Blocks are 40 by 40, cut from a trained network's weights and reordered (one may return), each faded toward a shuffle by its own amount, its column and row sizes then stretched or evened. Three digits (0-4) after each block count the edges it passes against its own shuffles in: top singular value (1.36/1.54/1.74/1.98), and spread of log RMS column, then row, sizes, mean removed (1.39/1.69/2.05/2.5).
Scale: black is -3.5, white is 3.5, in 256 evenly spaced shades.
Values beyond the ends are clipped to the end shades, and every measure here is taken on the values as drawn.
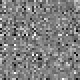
2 2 3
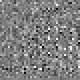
2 2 3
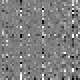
4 4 2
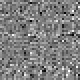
3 1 3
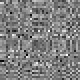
4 0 3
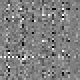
0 4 1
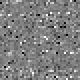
0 0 2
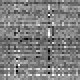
4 3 1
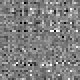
2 0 4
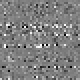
0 2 4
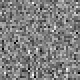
0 0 0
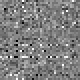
2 1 2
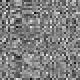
4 1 3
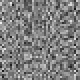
4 3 0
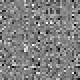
1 4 1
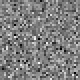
1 1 1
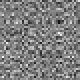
4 1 3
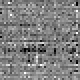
3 3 2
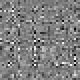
3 3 3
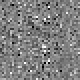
0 3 0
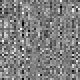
4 4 0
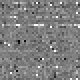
1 1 3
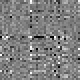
2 2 3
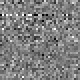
2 0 3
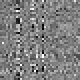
3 3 0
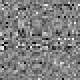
4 0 3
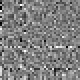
2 1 1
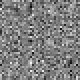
3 3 0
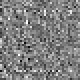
2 2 0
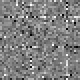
1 1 1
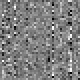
3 4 0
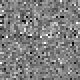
0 0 2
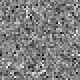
0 0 1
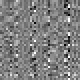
3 4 0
